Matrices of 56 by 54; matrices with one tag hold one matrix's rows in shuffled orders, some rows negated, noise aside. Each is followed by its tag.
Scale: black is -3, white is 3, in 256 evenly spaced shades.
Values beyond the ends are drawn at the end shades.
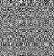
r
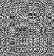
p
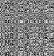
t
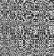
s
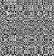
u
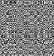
u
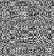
p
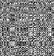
p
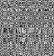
r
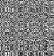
t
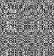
u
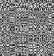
p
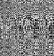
s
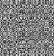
r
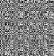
t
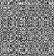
r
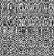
r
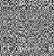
r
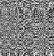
s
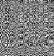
t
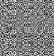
u
